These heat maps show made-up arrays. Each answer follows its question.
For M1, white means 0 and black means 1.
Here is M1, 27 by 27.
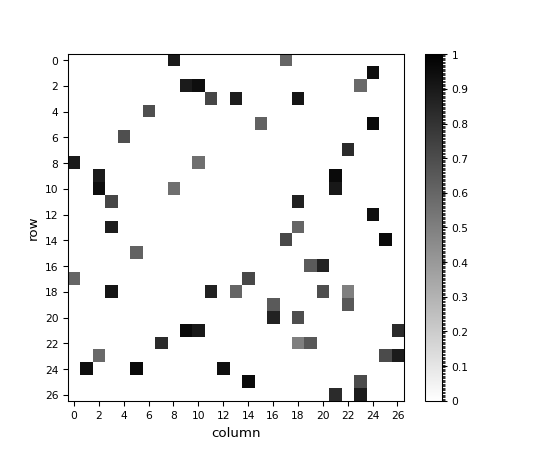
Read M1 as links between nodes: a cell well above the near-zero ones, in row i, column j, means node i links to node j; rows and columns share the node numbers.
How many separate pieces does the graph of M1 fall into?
4
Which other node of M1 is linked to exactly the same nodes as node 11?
node 13
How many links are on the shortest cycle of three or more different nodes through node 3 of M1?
3
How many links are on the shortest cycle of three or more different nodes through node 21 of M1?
4
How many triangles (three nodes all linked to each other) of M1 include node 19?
0
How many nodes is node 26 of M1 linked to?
2
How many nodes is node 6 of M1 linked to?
1
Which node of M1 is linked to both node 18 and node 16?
node 20
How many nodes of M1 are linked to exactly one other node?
6
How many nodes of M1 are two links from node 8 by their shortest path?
3
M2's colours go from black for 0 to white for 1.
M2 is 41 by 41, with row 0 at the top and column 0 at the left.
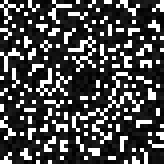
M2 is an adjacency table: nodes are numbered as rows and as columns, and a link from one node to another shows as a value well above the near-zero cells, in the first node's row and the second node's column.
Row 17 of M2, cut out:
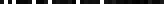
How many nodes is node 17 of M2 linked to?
6
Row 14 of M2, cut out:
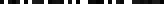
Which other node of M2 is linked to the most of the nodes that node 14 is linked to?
node 29
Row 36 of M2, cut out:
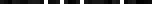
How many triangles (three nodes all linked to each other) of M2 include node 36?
2
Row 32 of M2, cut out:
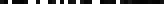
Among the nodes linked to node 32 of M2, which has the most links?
node 7
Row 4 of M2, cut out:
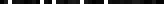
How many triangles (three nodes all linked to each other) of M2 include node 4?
2
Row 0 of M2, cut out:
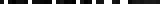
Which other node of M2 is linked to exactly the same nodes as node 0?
node 34
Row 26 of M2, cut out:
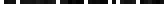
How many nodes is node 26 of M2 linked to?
7
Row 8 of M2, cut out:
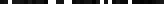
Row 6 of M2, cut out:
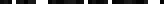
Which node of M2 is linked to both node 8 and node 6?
node 27
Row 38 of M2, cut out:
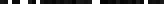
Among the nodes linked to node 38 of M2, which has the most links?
node 23
